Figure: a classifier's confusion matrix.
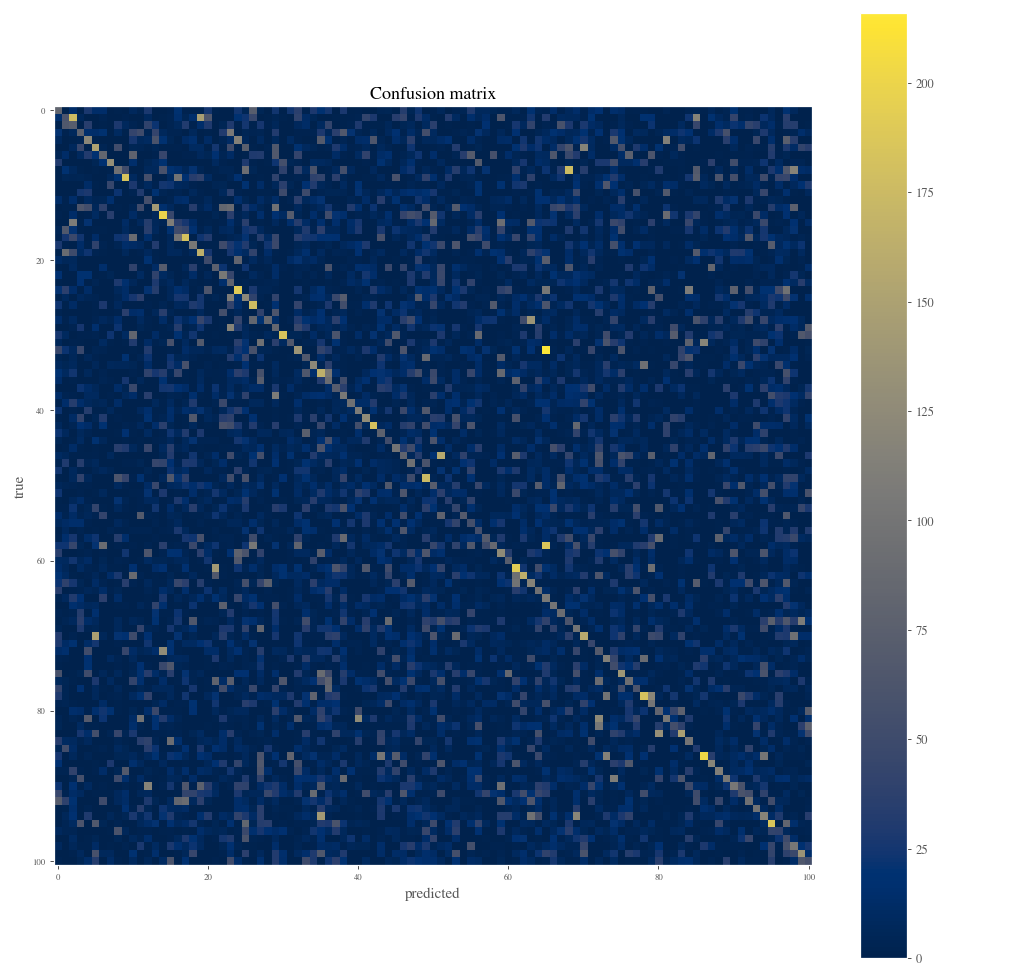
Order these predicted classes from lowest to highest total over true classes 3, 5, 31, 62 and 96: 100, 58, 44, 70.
58, 100, 44, 70
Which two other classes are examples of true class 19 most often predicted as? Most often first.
1, 85
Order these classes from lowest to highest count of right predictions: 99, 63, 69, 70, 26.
69, 63, 99, 70, 26
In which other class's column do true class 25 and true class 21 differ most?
23
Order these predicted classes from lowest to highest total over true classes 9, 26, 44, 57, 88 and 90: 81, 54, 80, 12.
81, 54, 80, 12
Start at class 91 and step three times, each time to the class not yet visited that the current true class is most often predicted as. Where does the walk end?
79
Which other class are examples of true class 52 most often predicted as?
88
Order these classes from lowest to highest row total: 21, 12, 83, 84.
12, 84, 21, 83
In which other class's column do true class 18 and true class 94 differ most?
35
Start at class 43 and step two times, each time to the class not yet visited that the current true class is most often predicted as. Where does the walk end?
49
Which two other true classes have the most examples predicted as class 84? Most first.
24, 31
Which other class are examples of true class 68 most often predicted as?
99
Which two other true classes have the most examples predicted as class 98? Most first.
8, 70
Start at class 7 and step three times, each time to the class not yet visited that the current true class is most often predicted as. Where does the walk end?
51
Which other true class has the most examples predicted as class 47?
63
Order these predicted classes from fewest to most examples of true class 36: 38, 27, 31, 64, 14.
31, 14, 64, 38, 27
